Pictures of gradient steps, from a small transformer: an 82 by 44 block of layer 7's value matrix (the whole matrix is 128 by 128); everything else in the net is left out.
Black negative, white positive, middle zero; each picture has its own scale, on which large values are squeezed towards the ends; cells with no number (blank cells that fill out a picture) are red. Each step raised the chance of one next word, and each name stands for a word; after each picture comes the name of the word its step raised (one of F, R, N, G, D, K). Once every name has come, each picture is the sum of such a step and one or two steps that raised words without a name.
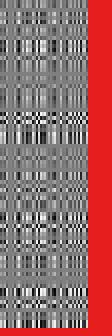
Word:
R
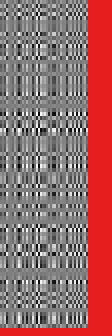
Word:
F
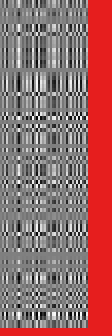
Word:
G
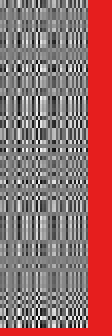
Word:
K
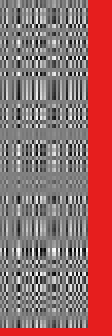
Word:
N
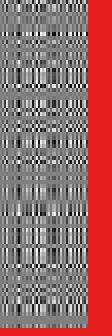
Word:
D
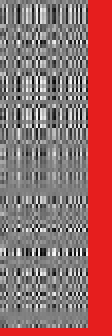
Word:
N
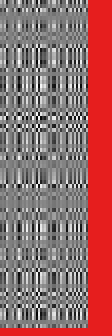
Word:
G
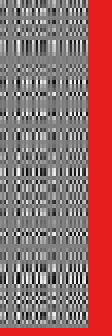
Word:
G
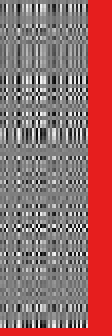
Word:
R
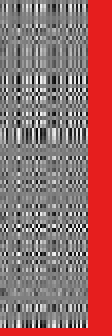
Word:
R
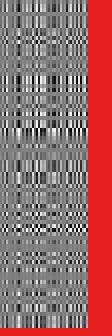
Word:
F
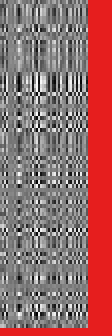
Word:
G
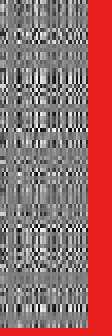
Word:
D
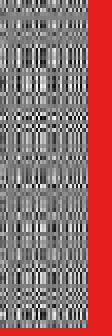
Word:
G
